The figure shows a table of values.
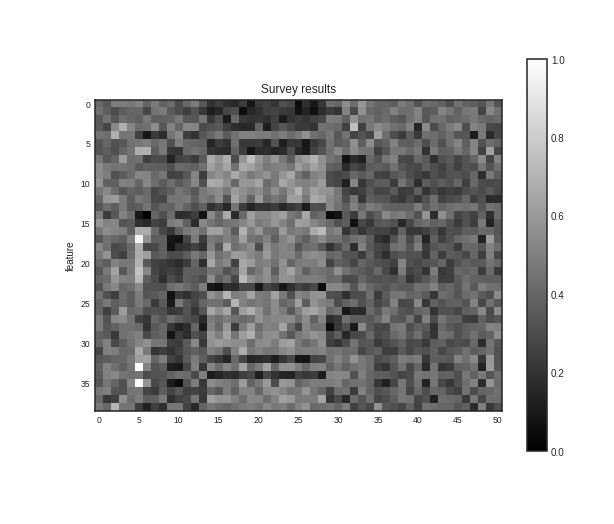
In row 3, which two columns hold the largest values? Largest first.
32, 3
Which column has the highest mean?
5
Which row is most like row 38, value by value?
4
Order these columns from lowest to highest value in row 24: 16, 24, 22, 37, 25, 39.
24, 39, 37, 25, 22, 16
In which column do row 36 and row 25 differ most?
17
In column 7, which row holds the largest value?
3
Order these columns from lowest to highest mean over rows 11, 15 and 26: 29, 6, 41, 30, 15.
6, 41, 30, 29, 15
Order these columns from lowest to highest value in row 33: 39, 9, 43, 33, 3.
9, 43, 39, 3, 33
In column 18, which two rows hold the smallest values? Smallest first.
1, 3
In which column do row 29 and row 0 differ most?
19
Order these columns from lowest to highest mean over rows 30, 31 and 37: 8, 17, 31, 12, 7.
31, 7, 8, 12, 17
